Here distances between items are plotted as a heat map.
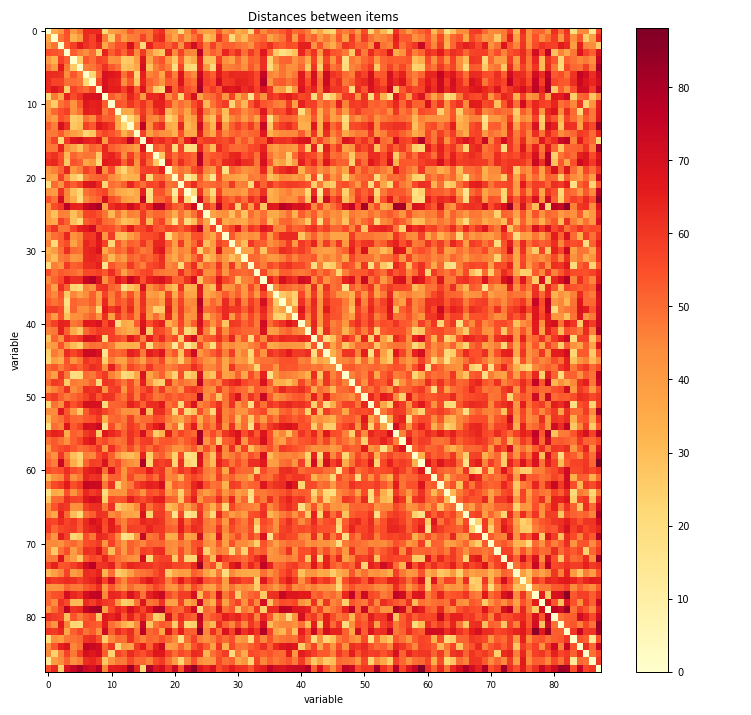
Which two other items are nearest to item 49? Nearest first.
61, 45
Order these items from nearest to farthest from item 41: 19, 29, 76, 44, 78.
78, 76, 19, 29, 44
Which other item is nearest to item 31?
71
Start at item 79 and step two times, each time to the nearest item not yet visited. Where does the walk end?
30
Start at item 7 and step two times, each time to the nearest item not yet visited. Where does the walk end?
14
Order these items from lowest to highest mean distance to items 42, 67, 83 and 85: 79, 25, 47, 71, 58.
25, 71, 79, 47, 58
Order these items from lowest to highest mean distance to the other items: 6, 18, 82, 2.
2, 18, 6, 82
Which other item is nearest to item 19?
28
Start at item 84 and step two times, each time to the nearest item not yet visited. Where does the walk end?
40
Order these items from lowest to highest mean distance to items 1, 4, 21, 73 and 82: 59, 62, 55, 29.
29, 59, 55, 62
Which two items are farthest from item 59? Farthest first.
87, 15
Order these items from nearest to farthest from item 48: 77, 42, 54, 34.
42, 54, 34, 77
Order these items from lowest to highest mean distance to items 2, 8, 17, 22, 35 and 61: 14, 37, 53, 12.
12, 14, 37, 53
